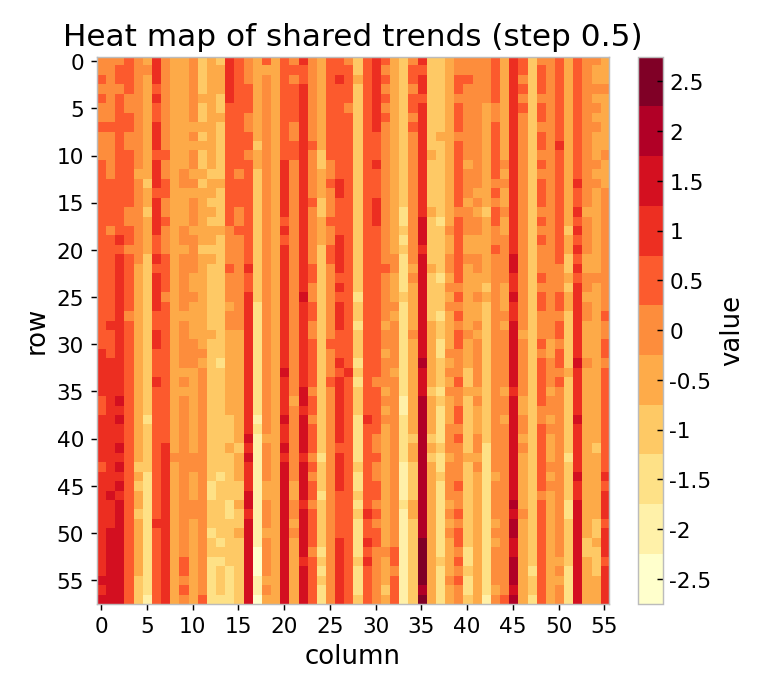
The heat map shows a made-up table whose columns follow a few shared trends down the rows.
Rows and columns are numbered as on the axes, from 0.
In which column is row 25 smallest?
28
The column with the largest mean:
35
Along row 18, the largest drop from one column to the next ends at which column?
36
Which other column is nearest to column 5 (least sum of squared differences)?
42
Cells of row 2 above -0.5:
36
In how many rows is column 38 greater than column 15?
20
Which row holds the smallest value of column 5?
57
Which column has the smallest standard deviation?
19
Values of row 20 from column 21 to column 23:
0 1 0
